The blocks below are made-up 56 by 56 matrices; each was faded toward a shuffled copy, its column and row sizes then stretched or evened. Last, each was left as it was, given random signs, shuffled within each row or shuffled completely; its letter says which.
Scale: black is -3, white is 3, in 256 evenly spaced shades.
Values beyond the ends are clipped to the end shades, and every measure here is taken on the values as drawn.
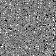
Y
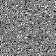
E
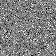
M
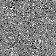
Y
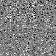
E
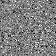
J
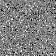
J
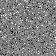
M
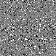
Y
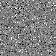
J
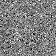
J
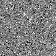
J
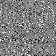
E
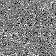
J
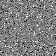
J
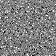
J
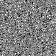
M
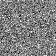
M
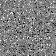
J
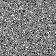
M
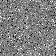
M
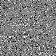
J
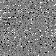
E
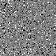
E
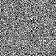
E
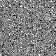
Y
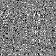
E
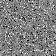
J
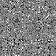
E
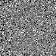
Y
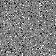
Y
